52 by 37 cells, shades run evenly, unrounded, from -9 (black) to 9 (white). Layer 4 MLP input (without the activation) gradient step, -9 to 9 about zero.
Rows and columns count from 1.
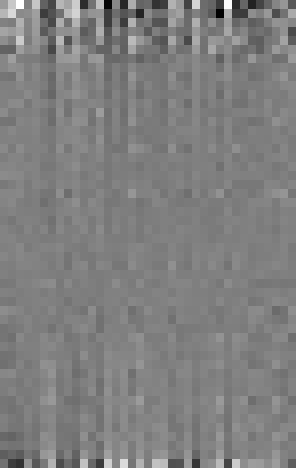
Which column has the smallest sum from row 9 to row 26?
7
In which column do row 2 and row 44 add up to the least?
28
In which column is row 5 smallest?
24
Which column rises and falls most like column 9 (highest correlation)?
2
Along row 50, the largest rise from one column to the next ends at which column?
14
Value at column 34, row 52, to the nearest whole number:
1
